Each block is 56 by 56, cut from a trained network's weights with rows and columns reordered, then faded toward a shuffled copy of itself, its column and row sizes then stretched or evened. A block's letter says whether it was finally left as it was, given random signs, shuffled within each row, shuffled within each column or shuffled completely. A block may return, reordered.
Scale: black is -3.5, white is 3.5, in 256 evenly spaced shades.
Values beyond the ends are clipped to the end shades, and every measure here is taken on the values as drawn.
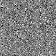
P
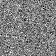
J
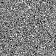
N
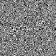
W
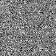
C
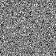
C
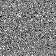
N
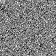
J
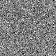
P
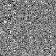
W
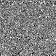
N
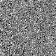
P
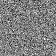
J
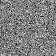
J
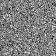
P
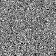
N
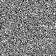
J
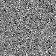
P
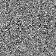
C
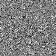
N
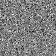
N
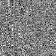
W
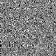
W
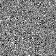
C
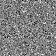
N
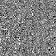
W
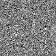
P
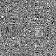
W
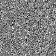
P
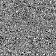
N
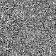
P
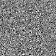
W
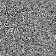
C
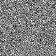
C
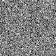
P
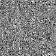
C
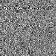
W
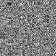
W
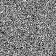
J
